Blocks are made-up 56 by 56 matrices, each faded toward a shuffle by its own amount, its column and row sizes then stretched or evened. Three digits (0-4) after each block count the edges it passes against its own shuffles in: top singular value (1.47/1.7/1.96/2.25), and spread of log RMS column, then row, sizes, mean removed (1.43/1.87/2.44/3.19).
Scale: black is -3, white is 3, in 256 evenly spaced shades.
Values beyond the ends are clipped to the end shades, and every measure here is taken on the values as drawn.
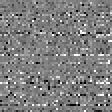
3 0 4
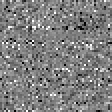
2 0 2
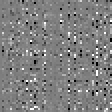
2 4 2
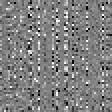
4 4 0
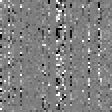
3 4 0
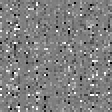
0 3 1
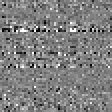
3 1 3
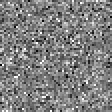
0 0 0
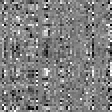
4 4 1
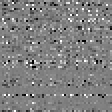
0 1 4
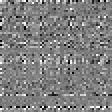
4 2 4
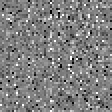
1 2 0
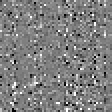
0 3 3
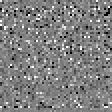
0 1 3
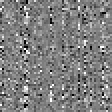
1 4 1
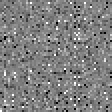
1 2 1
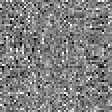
2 1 0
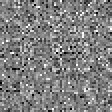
3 0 1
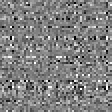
3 1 4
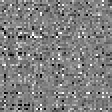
3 2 3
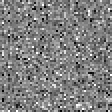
0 2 0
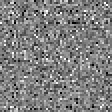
1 1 1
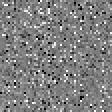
0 2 0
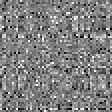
4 0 2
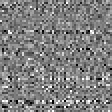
4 1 3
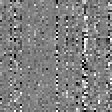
3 4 0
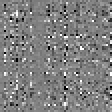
2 4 3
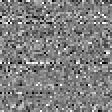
3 0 3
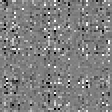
0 3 2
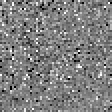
0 1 1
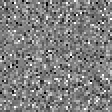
1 0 1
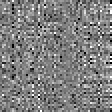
4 3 0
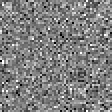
2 1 0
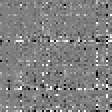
3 3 3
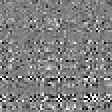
4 2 4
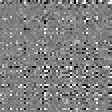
4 3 4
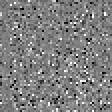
0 2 1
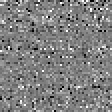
1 1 3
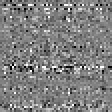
2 2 4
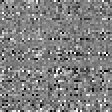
0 2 4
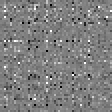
1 3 2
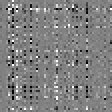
4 4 3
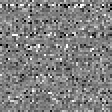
1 0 3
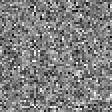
2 1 0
